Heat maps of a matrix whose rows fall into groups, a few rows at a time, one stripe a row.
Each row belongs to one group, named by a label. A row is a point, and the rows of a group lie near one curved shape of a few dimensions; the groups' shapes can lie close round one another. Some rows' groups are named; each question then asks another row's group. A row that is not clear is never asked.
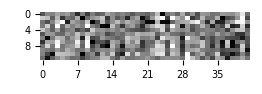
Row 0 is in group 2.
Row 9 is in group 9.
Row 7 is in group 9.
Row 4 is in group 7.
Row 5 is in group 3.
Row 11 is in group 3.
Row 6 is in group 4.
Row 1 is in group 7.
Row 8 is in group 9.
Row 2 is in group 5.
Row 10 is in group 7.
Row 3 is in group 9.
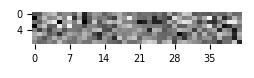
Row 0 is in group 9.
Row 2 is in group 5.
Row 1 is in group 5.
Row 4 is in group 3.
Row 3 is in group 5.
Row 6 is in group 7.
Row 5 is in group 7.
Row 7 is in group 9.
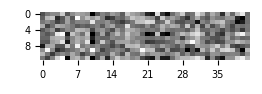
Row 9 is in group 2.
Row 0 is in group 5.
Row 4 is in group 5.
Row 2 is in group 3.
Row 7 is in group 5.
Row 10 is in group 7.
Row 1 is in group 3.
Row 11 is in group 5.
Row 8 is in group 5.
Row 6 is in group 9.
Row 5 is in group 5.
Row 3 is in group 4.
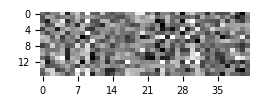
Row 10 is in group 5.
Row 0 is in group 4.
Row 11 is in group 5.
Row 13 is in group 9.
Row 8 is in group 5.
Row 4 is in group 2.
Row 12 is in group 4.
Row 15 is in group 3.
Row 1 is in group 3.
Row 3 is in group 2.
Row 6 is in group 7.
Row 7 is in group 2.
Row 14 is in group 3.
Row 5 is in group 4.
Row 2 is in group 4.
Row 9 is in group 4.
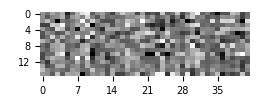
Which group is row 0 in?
5
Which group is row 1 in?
4
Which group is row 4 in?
2
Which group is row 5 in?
3
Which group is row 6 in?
5
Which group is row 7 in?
7
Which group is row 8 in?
4
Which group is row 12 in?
3
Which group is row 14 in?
7
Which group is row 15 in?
7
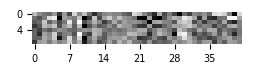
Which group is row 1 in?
5
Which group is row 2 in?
5
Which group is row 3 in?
5
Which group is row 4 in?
3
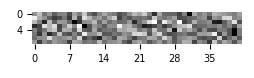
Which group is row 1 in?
7
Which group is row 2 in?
7
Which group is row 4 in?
4
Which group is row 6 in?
9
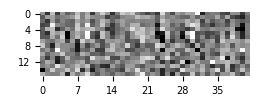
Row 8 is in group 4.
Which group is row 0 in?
3
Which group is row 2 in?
3
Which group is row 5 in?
4
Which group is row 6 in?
4
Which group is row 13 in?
9
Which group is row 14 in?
5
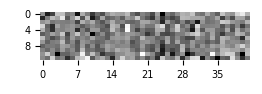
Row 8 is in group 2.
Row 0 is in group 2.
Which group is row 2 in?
2
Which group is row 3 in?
4
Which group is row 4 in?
4
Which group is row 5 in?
5
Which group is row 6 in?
7
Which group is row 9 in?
2
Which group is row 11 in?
5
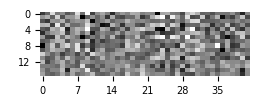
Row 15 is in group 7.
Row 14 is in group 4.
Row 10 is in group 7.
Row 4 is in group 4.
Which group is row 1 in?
7
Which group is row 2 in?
9
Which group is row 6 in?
7
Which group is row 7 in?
9
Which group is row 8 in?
5
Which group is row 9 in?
3
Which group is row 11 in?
9
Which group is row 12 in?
4
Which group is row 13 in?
2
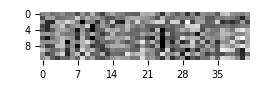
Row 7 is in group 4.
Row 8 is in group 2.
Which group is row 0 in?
2
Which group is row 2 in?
7
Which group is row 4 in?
2
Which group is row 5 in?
2
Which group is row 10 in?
4
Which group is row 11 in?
2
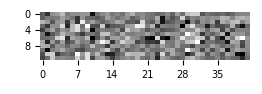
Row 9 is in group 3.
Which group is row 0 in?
9
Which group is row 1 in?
2
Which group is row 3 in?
4
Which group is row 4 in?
5
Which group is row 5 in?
3
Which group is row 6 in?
5
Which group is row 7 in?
3
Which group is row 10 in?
3
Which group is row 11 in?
5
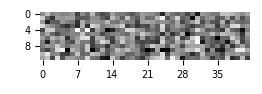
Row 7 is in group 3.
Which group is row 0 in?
2
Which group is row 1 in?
4
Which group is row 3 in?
7
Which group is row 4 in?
3
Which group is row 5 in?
2
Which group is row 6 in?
5
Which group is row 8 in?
9
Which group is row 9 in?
5
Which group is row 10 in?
7
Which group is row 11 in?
9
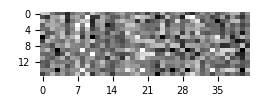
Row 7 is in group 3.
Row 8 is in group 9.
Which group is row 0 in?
7
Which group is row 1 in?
4
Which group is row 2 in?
5
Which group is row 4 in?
3
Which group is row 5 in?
4
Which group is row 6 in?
5
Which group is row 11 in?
7
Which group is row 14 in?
2
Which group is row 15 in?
5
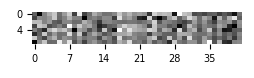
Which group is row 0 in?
4
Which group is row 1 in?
5
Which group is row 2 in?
7
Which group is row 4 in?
7
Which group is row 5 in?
5
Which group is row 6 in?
4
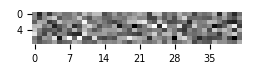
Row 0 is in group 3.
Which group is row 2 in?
3
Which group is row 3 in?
7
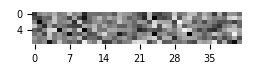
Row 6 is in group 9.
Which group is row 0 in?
5
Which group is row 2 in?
4
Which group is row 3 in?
7
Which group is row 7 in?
3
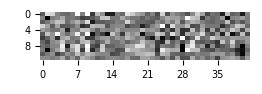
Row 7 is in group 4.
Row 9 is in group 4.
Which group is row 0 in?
3
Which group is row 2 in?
9
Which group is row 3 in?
7
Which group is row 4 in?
4
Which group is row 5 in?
9
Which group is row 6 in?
2
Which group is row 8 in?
4
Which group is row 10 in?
3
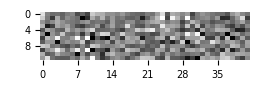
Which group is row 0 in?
7
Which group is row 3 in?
4
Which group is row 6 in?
9
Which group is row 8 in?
7
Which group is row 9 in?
9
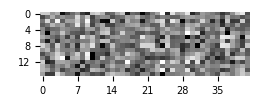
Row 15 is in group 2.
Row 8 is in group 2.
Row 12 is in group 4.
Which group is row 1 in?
5
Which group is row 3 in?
3
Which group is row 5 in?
3
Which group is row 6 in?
2
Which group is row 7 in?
3
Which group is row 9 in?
9
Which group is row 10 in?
9
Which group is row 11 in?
5
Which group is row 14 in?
7
